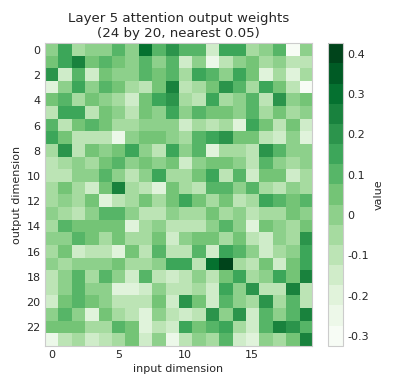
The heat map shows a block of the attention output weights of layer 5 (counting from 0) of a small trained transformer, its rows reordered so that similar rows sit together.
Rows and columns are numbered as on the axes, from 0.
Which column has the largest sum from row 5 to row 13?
9
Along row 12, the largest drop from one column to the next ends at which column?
4
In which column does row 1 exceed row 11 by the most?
2
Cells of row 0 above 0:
10
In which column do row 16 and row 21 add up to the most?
19
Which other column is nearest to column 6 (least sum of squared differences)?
11
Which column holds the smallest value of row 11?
8
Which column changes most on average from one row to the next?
12
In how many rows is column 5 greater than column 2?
7
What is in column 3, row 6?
0.1
